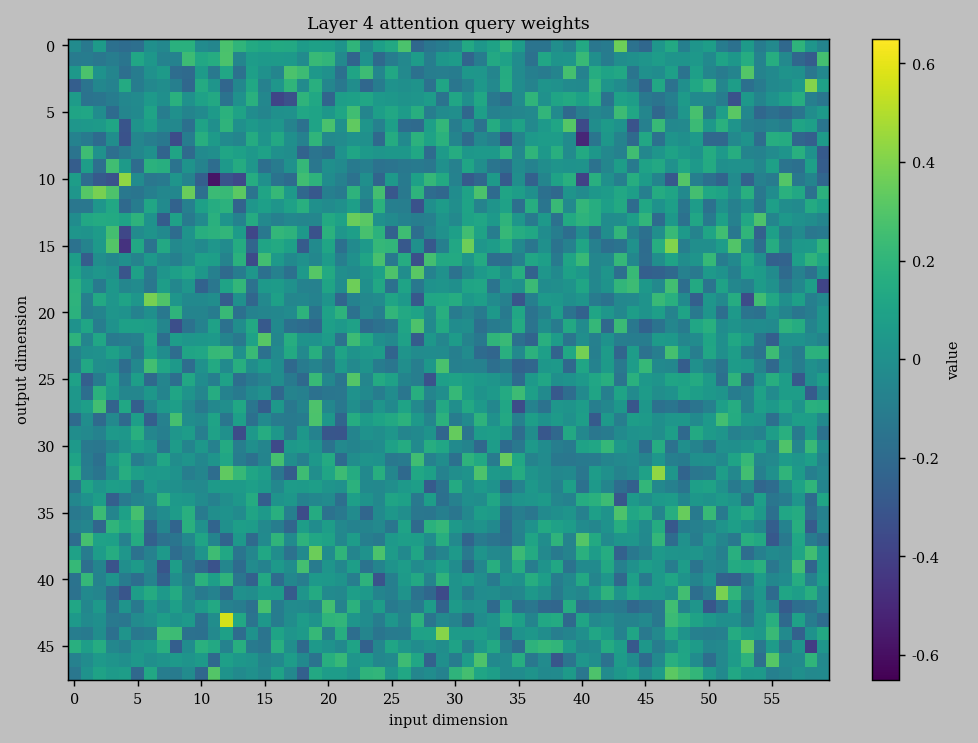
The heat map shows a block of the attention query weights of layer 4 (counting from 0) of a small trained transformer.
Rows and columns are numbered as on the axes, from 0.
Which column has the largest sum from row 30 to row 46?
12
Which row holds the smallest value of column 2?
10
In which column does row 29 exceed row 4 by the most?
16
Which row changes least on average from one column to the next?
33
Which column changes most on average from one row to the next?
58
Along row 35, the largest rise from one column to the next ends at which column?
19
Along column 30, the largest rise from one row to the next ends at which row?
29
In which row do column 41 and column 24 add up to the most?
47
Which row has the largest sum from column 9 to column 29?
0
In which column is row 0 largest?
43
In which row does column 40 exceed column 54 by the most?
23
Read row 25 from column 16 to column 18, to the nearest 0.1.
0 -0.1 -0.2
